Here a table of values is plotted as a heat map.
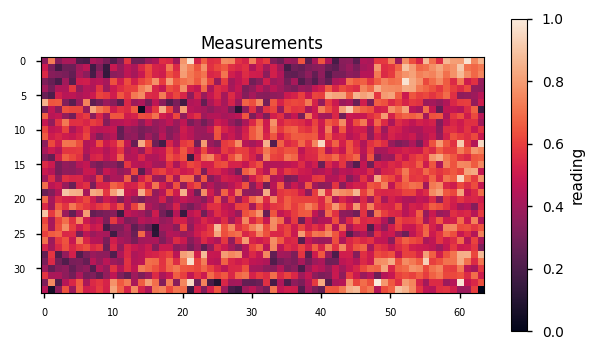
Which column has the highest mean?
60
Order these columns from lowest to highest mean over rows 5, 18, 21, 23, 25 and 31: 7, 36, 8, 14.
7, 8, 36, 14
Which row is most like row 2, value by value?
1
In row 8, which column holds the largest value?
49
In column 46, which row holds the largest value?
5
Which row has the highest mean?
19
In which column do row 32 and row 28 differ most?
10
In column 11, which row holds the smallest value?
22
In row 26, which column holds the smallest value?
37
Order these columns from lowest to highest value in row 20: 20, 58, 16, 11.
11, 16, 20, 58
